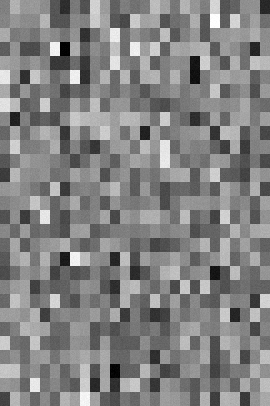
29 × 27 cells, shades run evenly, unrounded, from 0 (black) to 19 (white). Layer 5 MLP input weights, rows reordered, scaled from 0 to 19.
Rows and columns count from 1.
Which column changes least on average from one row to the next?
25
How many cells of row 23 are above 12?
4
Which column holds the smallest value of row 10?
15
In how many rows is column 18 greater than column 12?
18
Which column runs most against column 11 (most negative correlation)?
3
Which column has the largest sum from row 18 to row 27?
2
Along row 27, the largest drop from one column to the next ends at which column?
12
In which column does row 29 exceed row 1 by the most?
9
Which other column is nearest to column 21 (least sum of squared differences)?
19
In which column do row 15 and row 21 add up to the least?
11
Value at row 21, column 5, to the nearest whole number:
8
